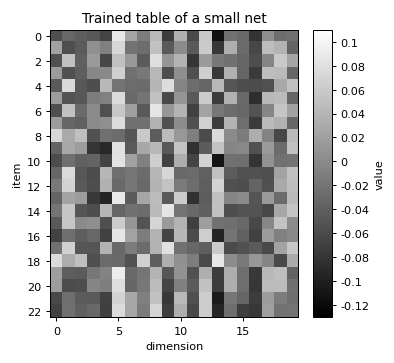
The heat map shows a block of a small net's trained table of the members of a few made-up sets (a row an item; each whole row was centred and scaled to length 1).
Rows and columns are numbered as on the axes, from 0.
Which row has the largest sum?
8
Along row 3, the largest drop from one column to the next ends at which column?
13
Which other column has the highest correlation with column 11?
4
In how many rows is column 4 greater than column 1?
6
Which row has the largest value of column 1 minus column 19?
15
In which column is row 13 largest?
5
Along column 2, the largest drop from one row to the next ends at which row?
19
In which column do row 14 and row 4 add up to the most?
9
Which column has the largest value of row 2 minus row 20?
1
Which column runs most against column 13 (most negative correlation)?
12
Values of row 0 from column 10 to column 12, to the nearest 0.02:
0.04 -0.06 0.06
